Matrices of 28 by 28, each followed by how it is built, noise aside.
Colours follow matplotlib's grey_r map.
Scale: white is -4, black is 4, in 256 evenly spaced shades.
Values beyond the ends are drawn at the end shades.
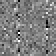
uneven columns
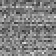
blocks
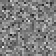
noise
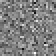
uneven columns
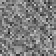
Toeplitz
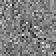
block diagonal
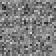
blocks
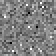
sparse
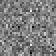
low rank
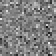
uneven columns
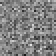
blocks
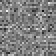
low rank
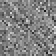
Toeplitz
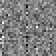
uneven columns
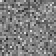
noise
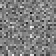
low rank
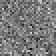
Toeplitz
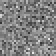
noise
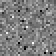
sparse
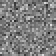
noise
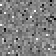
sparse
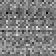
repeating columns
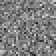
noise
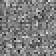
noise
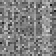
blocks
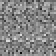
repeating columns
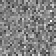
noise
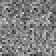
repeating columns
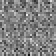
repeating columns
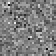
block diagonal
